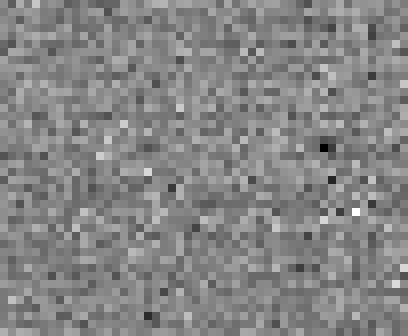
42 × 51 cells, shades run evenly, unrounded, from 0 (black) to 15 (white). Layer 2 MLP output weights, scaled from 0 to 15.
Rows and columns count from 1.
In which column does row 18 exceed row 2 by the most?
14
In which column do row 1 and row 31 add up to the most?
20
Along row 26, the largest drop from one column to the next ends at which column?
47
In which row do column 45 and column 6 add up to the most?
27
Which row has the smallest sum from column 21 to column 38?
26
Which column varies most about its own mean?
41
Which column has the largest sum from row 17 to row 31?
35
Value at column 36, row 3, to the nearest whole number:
6
